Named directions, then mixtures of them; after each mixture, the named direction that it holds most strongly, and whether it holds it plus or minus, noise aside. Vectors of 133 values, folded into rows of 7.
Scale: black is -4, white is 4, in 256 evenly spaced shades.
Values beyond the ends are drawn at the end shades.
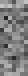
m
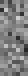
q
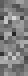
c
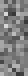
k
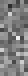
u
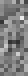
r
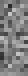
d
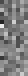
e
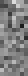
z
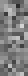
z, minus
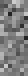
z, plus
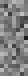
z, plus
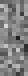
q, plus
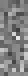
u, plus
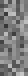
k, minus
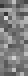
m, minus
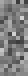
r, plus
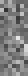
q, minus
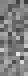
u, plus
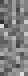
e, plus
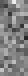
z, plus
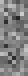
q, minus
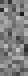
q, plus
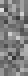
q, minus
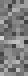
r, minus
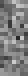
z, plus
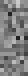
z, plus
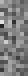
e, minus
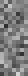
k, minus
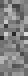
c, plus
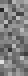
q, plus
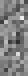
r, plus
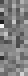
e, plus
